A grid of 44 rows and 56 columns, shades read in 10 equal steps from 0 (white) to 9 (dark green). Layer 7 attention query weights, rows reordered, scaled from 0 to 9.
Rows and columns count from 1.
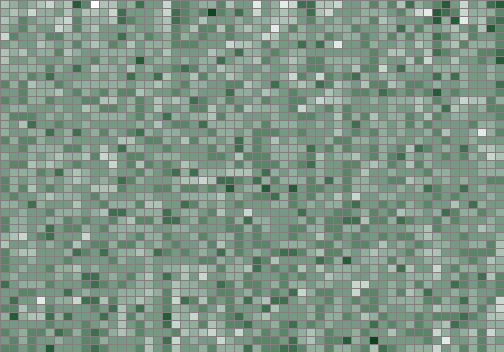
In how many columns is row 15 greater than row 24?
16
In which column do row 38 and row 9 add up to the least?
5
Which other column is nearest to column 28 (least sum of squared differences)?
10
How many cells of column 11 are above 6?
5
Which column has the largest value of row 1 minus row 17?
50
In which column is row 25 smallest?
40
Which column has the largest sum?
39
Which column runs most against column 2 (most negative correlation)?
20
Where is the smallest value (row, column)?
1, 11
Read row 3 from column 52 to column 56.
1 4 3 6 7
